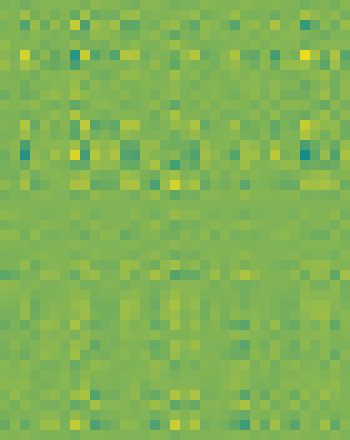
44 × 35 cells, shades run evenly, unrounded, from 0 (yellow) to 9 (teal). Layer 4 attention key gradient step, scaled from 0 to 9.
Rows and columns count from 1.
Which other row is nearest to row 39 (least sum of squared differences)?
38
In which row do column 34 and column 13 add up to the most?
16
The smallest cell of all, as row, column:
6, 31
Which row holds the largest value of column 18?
17
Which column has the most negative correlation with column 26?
34
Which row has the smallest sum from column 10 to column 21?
19
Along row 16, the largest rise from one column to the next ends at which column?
9
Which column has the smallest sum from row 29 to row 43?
18
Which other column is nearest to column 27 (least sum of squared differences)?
23
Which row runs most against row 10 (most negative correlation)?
7
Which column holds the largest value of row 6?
8
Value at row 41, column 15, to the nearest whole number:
4
